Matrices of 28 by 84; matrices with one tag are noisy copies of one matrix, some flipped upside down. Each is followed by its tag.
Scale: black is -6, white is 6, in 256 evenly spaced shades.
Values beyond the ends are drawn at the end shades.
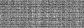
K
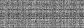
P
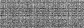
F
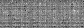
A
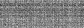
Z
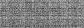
F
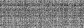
Z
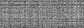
A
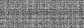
P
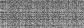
F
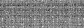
Z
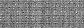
K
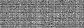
K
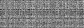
P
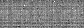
A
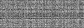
P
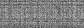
A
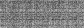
F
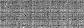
F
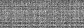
A
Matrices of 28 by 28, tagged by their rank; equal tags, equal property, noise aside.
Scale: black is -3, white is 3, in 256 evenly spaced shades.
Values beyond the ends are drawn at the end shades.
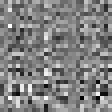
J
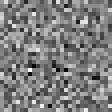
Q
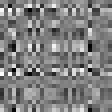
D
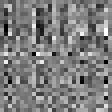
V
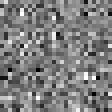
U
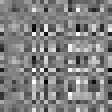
D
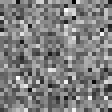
Q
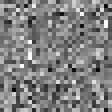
Q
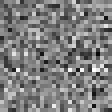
Q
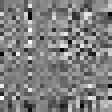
V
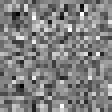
U
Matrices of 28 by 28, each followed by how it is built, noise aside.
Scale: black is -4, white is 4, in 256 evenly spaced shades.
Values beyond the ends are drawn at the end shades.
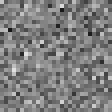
repeating rows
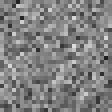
Hankel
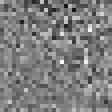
upper triangular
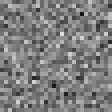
noise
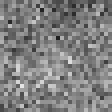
smooth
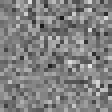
upper triangular
